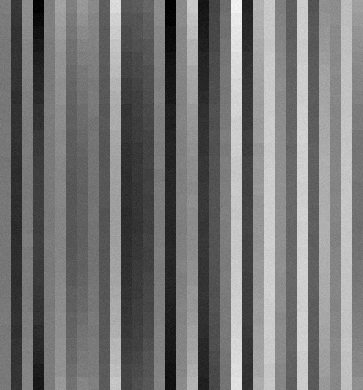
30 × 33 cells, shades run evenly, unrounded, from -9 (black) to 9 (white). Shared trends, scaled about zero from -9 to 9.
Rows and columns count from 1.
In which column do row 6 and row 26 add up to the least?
16
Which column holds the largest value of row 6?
22
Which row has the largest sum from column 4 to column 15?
1
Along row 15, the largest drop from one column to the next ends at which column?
23
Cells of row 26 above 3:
5
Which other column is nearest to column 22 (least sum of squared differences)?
28
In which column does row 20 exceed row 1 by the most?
4
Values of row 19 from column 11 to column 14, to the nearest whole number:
2 -6 -5 -4
